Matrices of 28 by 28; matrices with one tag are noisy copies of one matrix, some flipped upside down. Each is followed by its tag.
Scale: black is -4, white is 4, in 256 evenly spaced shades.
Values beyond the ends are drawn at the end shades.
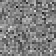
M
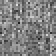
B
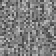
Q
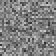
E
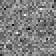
E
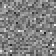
M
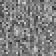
Q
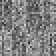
B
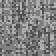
B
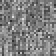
B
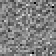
M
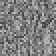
Q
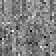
B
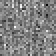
Q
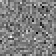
M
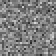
M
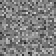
E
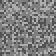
E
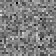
E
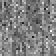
B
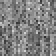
B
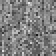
B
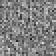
Q
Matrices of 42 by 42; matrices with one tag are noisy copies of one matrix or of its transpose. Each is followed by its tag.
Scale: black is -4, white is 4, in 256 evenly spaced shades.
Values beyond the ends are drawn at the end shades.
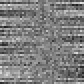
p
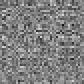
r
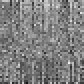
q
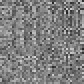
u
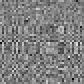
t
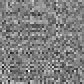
u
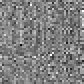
u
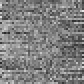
q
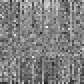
q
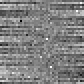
p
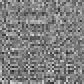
u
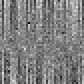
p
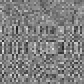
t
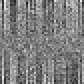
p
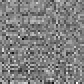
u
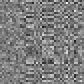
t
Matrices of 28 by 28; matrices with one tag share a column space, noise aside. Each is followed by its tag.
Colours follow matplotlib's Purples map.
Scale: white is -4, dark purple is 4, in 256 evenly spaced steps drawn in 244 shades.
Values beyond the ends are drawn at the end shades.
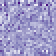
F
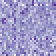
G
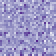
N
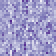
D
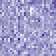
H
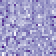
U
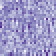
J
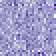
G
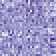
H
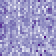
J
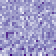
N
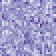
D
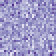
G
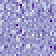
H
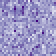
H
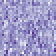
D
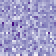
N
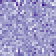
F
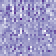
H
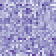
G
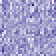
H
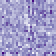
U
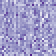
G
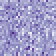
N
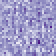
J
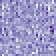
H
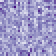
J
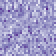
H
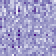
H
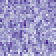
D
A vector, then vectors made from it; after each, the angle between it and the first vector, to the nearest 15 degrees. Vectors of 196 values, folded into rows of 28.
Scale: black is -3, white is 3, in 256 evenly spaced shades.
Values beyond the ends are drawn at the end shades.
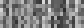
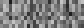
105 degrees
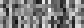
15 degrees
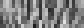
105 degrees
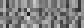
90 degrees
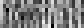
60 degrees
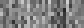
45 degrees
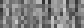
165 degrees
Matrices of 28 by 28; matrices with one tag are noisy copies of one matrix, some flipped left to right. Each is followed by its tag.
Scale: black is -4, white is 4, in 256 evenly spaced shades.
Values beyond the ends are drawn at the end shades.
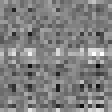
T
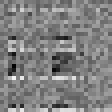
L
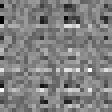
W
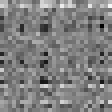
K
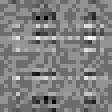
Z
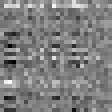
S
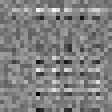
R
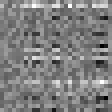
S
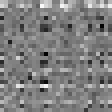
K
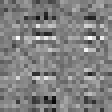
Z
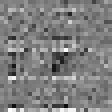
L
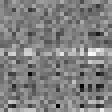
T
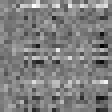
S
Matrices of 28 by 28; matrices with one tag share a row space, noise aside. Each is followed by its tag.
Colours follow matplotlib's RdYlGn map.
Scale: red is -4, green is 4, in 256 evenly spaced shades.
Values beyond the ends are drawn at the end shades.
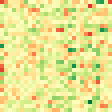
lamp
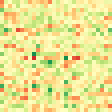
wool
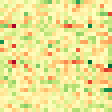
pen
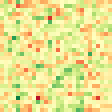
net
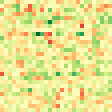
net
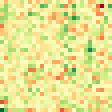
lamp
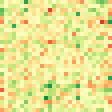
pen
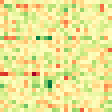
wool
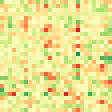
pen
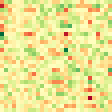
lamp
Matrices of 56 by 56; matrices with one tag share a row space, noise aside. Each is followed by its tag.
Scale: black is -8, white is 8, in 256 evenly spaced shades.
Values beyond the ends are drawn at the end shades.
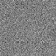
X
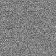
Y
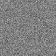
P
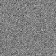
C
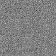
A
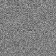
P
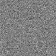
P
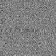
A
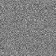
C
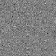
C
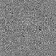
A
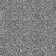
C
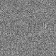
P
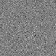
C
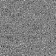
Y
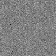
C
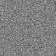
C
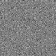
C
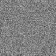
Y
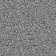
Y
